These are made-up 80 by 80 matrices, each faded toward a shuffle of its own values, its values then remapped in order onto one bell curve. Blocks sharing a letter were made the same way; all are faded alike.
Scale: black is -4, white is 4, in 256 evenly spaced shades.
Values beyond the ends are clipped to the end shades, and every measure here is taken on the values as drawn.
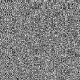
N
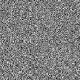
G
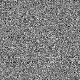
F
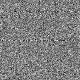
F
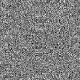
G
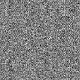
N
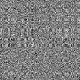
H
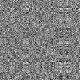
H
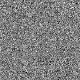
F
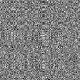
H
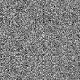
G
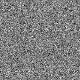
F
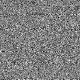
F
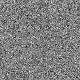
F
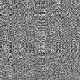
H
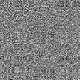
H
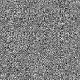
G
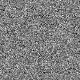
F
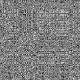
H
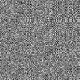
H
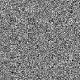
G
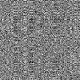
H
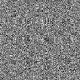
N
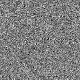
F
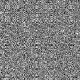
N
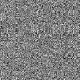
N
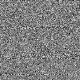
F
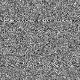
F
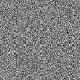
N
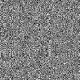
G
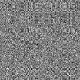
H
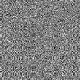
H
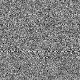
F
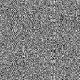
N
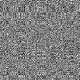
H
